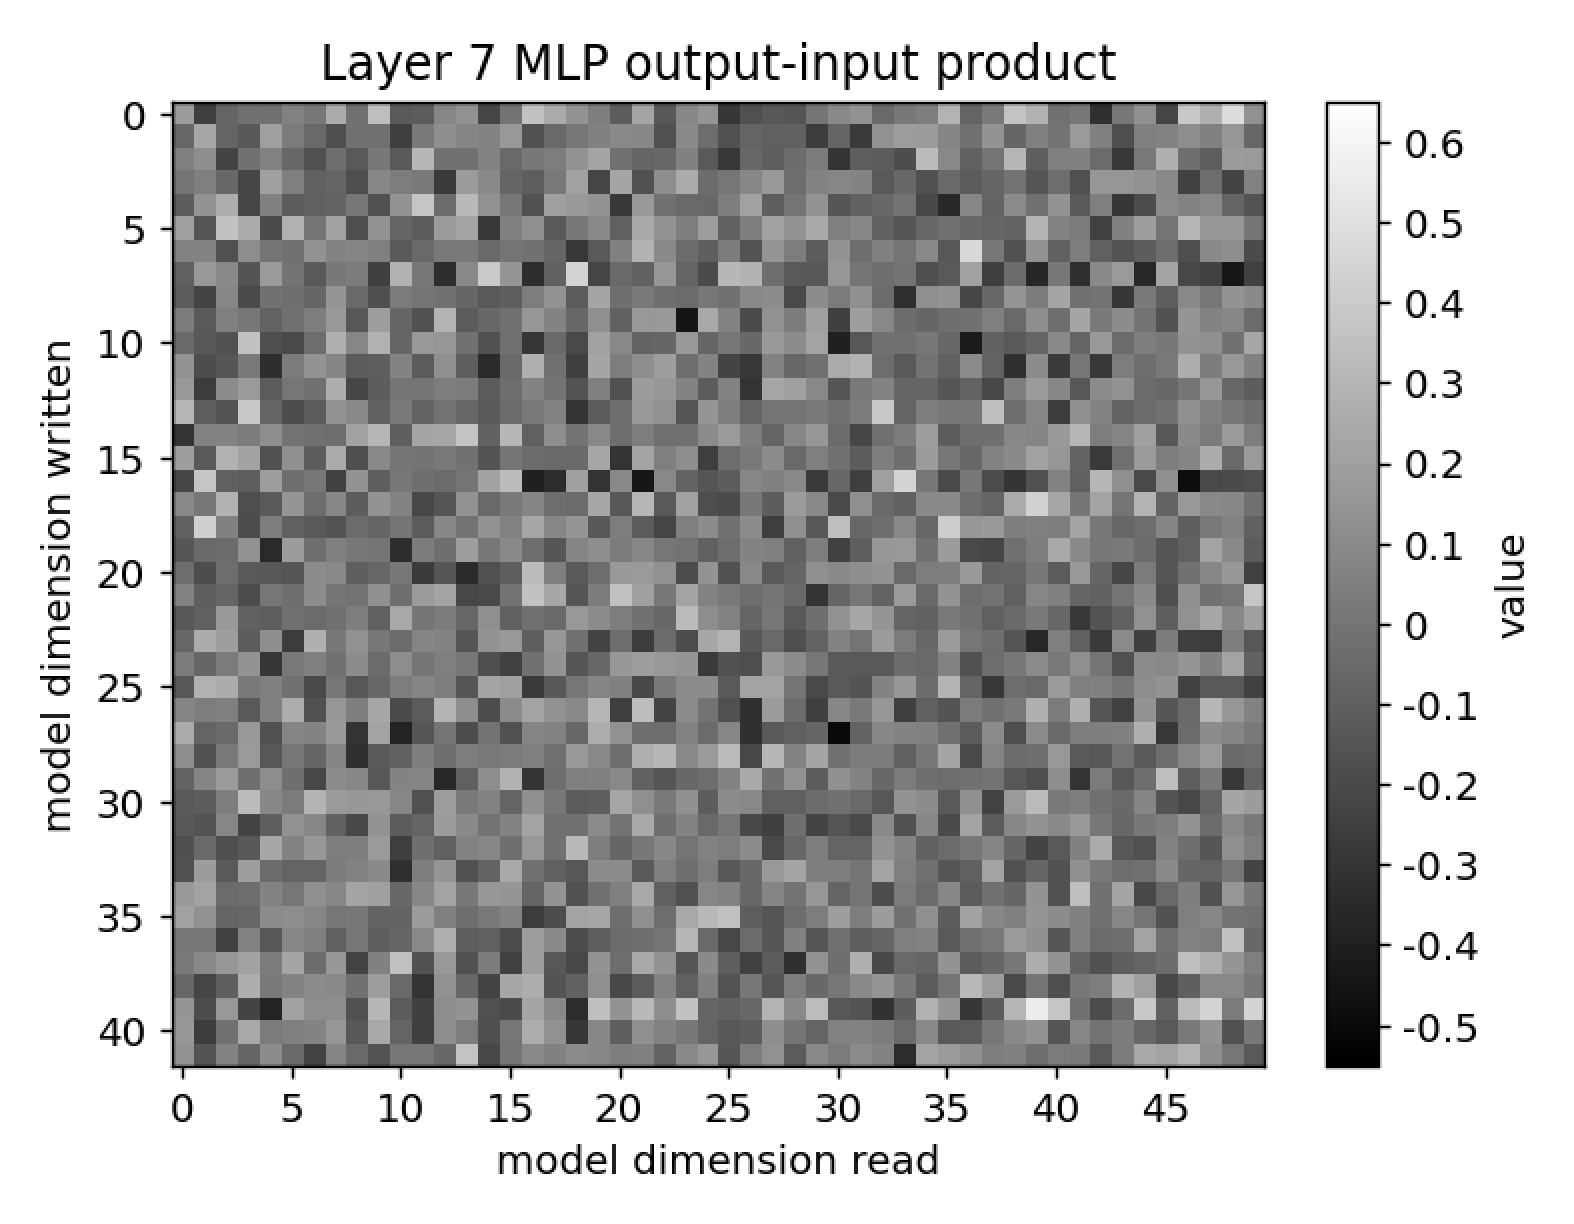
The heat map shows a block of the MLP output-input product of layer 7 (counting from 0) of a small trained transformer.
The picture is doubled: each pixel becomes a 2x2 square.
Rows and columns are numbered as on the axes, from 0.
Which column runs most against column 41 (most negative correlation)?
10
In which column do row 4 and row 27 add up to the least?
30
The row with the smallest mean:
16
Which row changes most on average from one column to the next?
39
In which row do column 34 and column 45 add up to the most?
2
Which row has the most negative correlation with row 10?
18
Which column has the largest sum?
21
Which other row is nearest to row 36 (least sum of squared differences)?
24
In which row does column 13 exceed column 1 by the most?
41
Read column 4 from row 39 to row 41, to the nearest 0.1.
-0.4 0 0.1
